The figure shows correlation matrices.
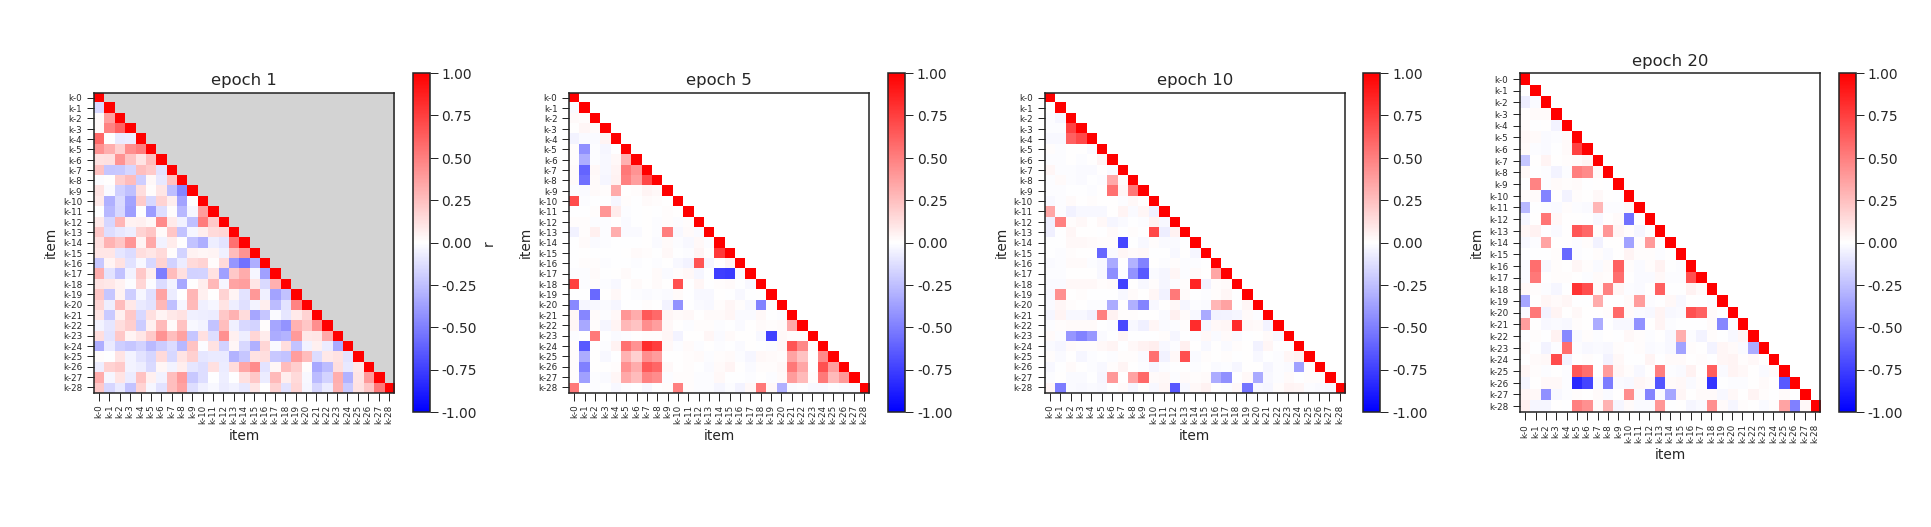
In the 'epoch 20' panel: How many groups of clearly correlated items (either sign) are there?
6
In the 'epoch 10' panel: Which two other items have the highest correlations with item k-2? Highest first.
k-3, k-4
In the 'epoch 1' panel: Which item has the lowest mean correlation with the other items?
k-24
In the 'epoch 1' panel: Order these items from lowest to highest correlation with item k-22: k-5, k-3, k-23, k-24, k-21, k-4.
k-4, k-24, k-5, k-3, k-23, k-21
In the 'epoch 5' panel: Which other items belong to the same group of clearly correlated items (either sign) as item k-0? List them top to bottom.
k-10, k-18, k-20, k-28
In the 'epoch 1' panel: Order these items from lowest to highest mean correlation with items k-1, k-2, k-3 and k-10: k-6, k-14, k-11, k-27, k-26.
k-11, k-27, k-26, k-14, k-6
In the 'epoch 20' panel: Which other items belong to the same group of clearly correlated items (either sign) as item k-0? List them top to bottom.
k-7, k-11, k-19, k-21
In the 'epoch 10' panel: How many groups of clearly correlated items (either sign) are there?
8
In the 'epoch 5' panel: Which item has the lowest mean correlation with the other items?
k-1
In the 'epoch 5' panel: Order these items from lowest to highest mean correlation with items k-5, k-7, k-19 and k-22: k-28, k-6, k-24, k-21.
k-28, k-6, k-21, k-24
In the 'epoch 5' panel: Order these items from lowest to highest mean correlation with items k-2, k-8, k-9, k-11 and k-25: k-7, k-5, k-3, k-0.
k-0, k-3, k-5, k-7
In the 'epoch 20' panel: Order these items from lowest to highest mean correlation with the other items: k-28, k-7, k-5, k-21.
k-21, k-7, k-28, k-5
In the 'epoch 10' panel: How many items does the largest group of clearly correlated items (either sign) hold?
7
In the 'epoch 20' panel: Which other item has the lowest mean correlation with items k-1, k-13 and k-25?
k-26
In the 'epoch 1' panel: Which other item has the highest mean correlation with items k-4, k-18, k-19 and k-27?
k-0
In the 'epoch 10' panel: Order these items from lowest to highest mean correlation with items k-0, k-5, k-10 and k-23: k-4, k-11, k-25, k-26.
k-4, k-26, k-11, k-25
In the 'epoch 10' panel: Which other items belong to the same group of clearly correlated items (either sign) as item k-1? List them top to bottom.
k-12, k-19, k-28
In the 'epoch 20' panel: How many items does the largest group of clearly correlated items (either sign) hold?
8
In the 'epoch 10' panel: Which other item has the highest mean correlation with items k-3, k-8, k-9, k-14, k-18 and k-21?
k-22
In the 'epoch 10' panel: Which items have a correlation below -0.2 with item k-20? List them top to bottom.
k-6, k-8, k-9, k-27
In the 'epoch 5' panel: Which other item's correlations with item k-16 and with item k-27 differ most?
k-12
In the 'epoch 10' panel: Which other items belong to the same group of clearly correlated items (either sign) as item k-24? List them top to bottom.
k-26
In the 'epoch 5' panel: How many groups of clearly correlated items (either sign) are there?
7
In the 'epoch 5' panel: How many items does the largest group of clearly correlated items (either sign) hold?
11
